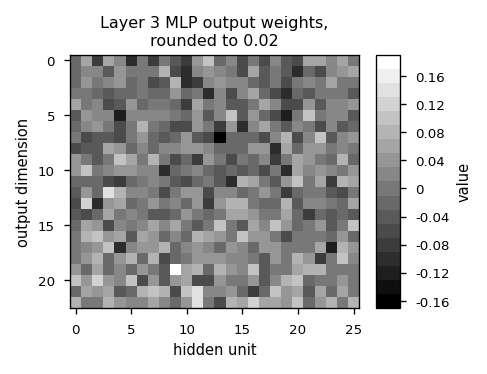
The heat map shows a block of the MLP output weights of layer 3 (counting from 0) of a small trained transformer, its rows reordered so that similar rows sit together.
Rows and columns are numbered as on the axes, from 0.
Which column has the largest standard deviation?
19
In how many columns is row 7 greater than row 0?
11
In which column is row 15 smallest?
3
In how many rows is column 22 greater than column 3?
7
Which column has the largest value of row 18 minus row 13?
2
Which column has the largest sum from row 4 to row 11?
21
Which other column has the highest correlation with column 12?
24
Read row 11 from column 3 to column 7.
-0.06 -0.08 -0.02 0 0.02
